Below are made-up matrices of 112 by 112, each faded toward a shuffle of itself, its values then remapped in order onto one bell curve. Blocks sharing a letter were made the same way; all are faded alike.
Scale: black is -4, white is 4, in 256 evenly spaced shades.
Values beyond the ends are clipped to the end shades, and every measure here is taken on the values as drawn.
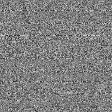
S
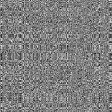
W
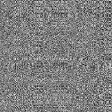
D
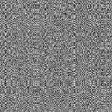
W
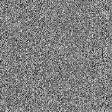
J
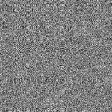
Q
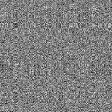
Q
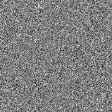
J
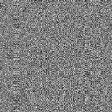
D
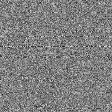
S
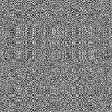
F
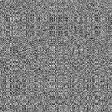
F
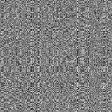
W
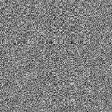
Q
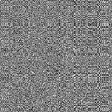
W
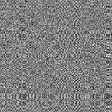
F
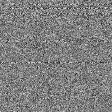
S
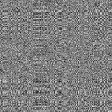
F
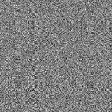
Q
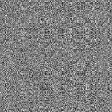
D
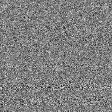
S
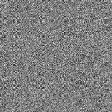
Q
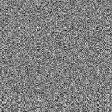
Q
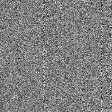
J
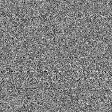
S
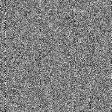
J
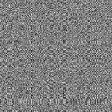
F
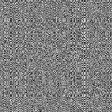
W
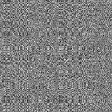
W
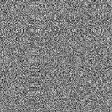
Q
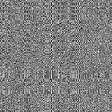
W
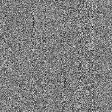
J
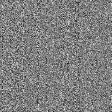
J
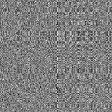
W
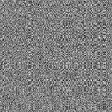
F
